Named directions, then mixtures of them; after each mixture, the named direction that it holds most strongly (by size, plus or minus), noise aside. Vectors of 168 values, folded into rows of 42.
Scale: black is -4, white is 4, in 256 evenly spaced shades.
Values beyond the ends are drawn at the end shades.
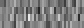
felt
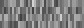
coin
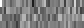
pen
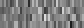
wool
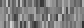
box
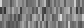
pen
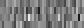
felt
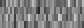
felt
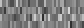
wool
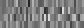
wool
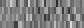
wool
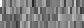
pen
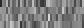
box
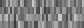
coin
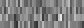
box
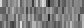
box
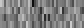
wool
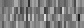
felt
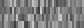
coin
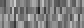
felt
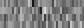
wool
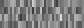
coin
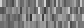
wool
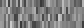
box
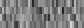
wool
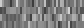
pen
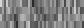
pen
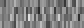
felt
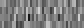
felt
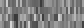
box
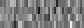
wool
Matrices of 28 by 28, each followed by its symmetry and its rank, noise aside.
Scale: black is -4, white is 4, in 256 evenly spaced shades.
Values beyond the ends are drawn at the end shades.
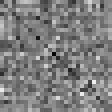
symmetric, rank eight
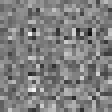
antisymmetric, rank four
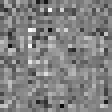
no symmetry, rank six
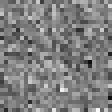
antisymmetric, rank eight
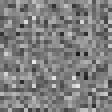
antisymmetric, rank six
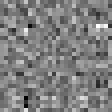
antisymmetric, rank four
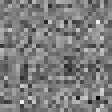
no symmetry, rank six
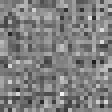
antisymmetric, rank eight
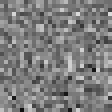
no symmetry, rank eight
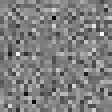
antisymmetric, rank eight
